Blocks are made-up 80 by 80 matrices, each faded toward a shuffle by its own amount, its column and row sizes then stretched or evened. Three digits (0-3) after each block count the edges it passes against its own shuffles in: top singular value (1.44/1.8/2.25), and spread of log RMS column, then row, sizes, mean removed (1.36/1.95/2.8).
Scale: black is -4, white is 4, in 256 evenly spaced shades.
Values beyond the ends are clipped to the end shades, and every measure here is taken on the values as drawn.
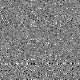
2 1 2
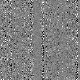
1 3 0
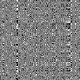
3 3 1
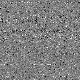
0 0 2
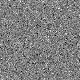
0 0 0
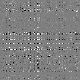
3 2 3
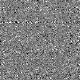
1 2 2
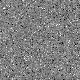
0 0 0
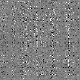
2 3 2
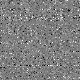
1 0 2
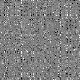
3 2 1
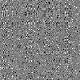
3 2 0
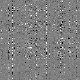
1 3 2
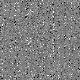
0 2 0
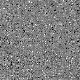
1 1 1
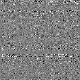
0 2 3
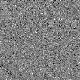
2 0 1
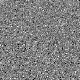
1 0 1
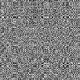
3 1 2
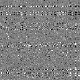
3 1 3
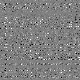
1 1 3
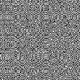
3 1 0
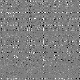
3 2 3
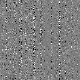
1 3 0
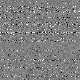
1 0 3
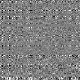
3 2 3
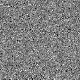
1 0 1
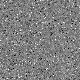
0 0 0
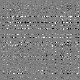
2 2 3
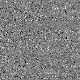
1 1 2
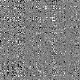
0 3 2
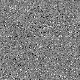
0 0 2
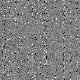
1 3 1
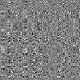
3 2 2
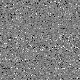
1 0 2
